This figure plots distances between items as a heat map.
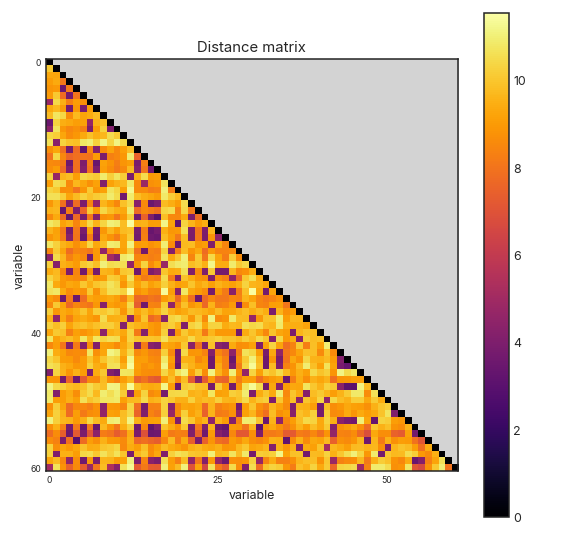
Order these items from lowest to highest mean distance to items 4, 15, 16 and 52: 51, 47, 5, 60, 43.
5, 47, 51, 60, 43
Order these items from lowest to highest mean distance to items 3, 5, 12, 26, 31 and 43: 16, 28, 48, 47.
16, 47, 28, 48
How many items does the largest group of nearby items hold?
15
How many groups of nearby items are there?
8
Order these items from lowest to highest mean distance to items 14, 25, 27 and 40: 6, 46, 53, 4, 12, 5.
5, 53, 4, 6, 46, 12
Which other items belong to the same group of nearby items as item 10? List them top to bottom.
0, 6, 9, 29, 46, 60
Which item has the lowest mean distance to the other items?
55
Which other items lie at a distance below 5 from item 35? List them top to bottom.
2, 4, 22, 47, 56
